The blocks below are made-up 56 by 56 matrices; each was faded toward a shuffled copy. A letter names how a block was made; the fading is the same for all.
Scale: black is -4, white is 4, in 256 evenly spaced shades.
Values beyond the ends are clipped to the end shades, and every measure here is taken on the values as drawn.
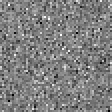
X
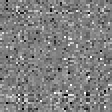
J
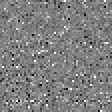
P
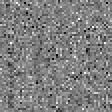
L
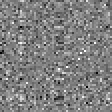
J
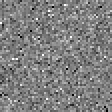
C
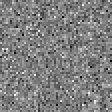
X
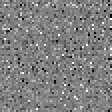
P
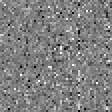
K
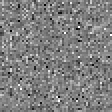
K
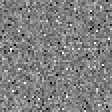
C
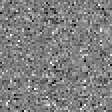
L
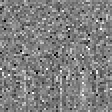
L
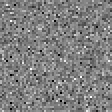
C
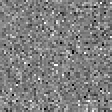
L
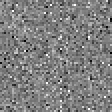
K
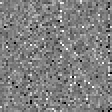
K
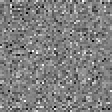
J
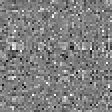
J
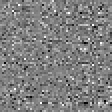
J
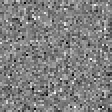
X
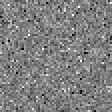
C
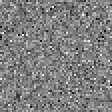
X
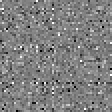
P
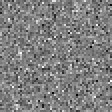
X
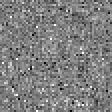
L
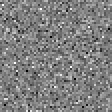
X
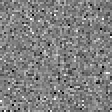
C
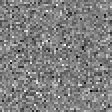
X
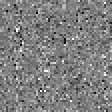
K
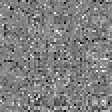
J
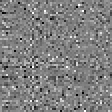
J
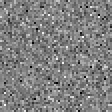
C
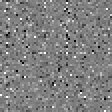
P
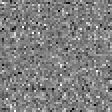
L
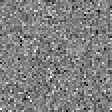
X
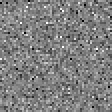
X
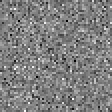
X
